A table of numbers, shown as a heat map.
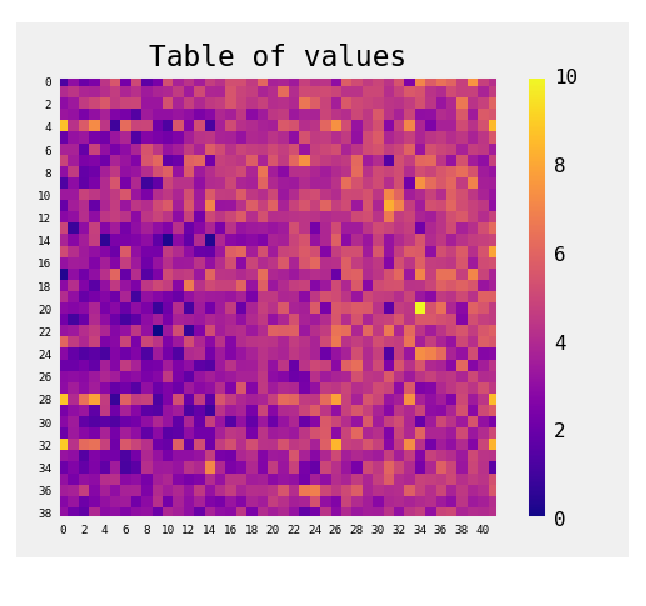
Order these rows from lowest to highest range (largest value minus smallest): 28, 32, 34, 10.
10, 34, 32, 28
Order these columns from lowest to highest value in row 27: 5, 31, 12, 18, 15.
5, 18, 12, 15, 31
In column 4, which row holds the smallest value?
14
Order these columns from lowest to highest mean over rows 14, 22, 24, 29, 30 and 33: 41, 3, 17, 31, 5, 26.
5, 3, 17, 31, 41, 26
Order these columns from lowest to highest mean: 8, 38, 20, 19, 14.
8, 14, 20, 19, 38
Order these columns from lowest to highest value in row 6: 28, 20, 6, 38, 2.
2, 6, 38, 28, 20
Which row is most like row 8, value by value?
18
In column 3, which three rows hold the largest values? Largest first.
28, 4, 32
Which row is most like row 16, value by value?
36
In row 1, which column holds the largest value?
21
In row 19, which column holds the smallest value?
7
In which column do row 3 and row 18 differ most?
12
